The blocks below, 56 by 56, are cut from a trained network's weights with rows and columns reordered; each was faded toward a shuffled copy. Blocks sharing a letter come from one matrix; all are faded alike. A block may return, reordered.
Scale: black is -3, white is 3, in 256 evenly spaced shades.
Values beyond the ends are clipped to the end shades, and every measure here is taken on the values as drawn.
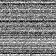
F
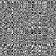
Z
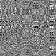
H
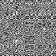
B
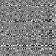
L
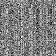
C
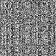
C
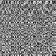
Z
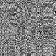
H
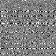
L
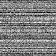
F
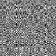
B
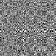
H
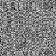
H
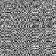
Z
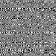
L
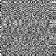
B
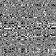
L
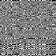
L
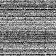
F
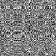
B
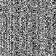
C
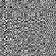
Z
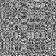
H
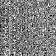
C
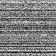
F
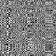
Z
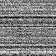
F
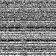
F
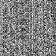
C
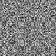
H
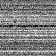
F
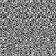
B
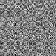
H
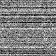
F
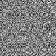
H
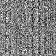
C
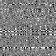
L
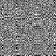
B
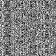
C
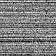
F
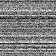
F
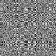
Z
